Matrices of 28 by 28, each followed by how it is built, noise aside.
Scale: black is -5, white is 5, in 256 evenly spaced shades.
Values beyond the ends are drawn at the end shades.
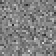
noise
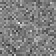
Toeplitz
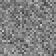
Toeplitz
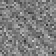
Toeplitz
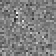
banded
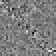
banded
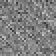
Toeplitz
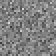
noise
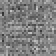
blocks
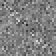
banded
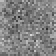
smooth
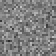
noise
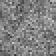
smooth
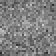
smooth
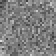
smooth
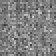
blocks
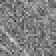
Toeplitz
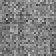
blocks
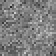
smooth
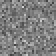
noise
